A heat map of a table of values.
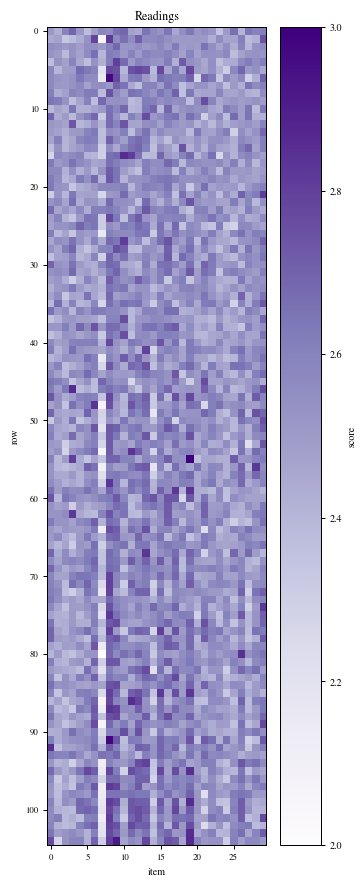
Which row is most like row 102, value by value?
100
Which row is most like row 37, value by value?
39
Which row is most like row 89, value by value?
1
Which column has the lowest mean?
7
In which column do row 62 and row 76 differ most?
3
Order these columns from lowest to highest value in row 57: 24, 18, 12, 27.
24, 27, 12, 18
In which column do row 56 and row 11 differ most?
28
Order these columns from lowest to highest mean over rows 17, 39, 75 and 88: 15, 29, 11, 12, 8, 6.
11, 12, 6, 15, 29, 8
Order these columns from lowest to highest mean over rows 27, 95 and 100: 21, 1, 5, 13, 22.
21, 1, 22, 13, 5
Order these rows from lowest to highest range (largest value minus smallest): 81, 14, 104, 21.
14, 81, 21, 104
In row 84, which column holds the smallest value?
27
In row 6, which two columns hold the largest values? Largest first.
8, 9
